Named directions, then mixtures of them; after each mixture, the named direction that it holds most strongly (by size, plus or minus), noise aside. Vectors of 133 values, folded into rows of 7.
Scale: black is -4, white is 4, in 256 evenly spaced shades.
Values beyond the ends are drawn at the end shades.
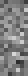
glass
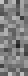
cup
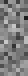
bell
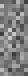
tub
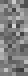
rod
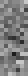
glass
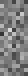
tub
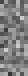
cup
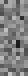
cup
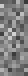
tub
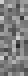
cup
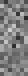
bell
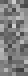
rod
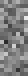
bell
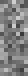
rod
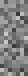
cup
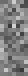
rod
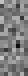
cup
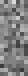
cup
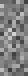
tub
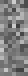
rod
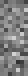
glass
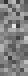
bell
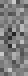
tub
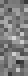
glass
